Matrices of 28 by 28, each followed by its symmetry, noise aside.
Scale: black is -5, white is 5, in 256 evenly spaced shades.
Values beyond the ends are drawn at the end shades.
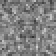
mirrored left to right.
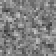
same after a half turn.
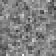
same after a half turn.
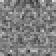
mirrored left to right.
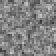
symmetric across the other diagonal.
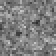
same after a half turn.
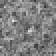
symmetric.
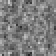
mirrored top to bottom.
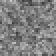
no symmetry.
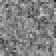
symmetric across the other diagonal.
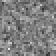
antisymmetric.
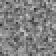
symmetric across the other diagonal.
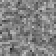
no symmetry.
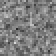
no symmetry.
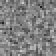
antisymmetric.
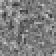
symmetric.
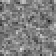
antisymmetric.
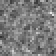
symmetric.
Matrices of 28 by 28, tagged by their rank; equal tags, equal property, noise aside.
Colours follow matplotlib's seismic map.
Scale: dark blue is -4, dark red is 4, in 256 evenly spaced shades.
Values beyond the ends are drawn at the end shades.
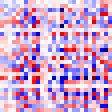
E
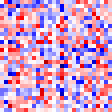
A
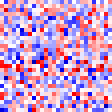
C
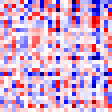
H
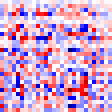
E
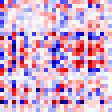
E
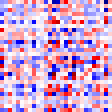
E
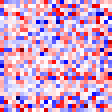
C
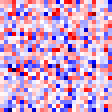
C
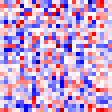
A
